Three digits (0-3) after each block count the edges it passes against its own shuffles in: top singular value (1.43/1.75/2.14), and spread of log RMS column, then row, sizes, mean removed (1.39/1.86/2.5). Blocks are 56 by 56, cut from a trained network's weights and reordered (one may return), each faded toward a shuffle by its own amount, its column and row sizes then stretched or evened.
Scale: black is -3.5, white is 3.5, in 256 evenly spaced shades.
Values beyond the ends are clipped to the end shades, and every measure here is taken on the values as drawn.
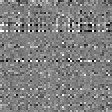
3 2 3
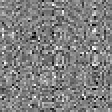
3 2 1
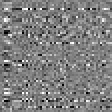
3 1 3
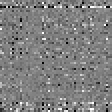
2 2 3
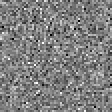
1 0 0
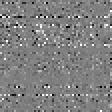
1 2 3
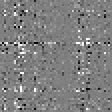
2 3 2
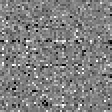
2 2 1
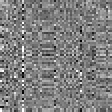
3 2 1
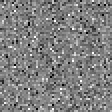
1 1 0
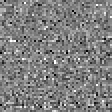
0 0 2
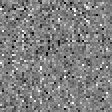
1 1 0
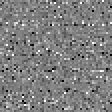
0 0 2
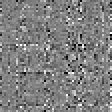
2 3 1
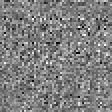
1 2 2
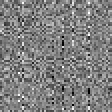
3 2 0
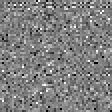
2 1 0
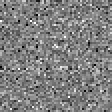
1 0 1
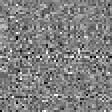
2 0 2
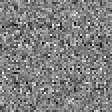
0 0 2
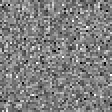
0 0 1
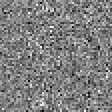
1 2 0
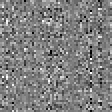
1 3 0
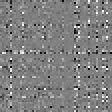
1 3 3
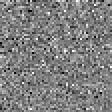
0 0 2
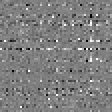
1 1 3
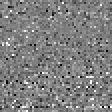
1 0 2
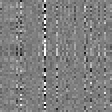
3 3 0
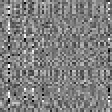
3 2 0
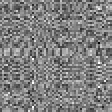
3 2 0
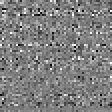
0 2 3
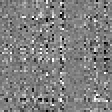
2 3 2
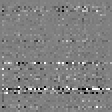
2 1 3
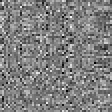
3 2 0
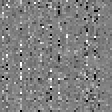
1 3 0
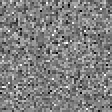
0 0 0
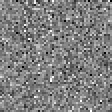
0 1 0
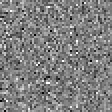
0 2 0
